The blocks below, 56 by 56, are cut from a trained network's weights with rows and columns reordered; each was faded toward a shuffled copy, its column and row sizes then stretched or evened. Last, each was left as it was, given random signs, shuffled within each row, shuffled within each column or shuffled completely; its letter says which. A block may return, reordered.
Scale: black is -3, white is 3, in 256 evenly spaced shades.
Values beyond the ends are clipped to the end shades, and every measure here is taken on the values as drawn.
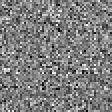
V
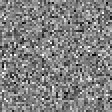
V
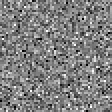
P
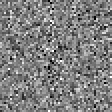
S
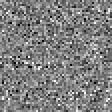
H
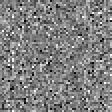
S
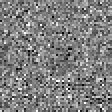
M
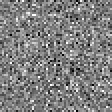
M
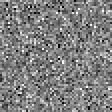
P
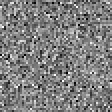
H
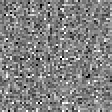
V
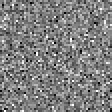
P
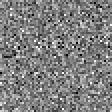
H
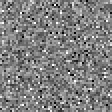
P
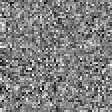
M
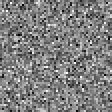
P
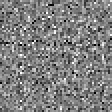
V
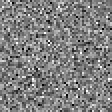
P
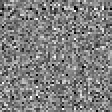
M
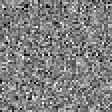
H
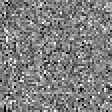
S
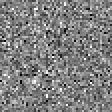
V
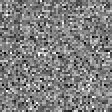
H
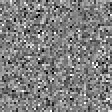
S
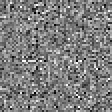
V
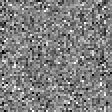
S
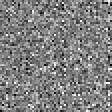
V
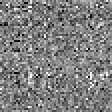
M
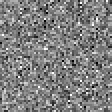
S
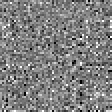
M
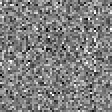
M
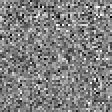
V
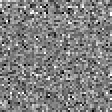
V
